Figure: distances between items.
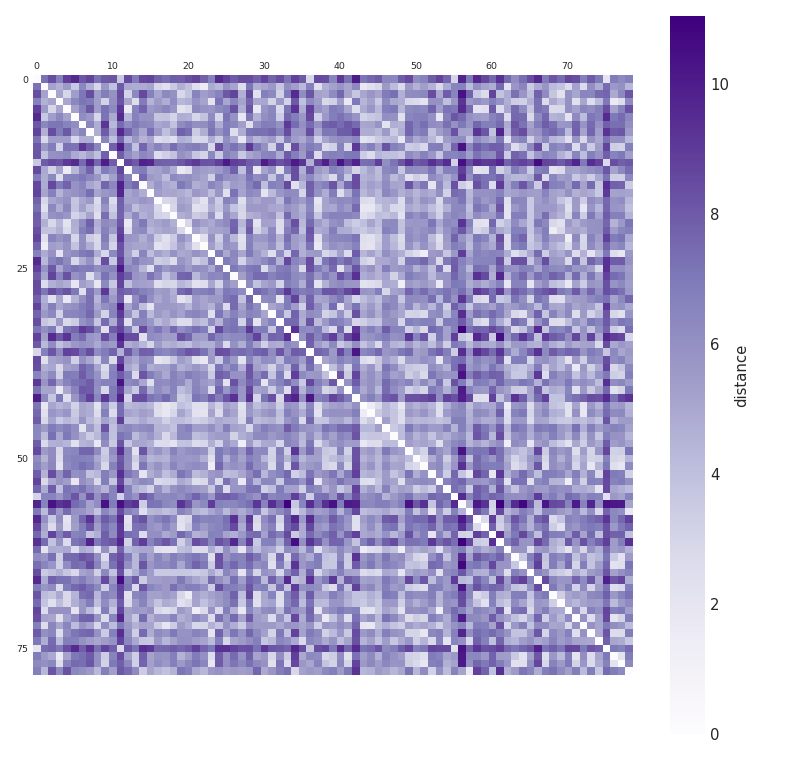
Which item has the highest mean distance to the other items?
11
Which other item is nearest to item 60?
52
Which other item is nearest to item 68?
20
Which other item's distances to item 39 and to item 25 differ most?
40
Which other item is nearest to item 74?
54
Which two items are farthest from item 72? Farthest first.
61, 42
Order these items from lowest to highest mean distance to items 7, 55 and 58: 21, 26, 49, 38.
21, 26, 38, 49
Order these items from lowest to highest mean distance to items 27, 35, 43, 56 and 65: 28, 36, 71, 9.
71, 28, 9, 36
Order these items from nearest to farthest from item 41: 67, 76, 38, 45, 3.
3, 76, 38, 67, 45
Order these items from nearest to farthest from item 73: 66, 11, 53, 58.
53, 58, 66, 11
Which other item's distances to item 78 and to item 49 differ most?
34
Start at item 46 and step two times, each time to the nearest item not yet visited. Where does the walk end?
28
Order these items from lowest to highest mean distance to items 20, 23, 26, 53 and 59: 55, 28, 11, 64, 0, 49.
49, 64, 55, 28, 0, 11
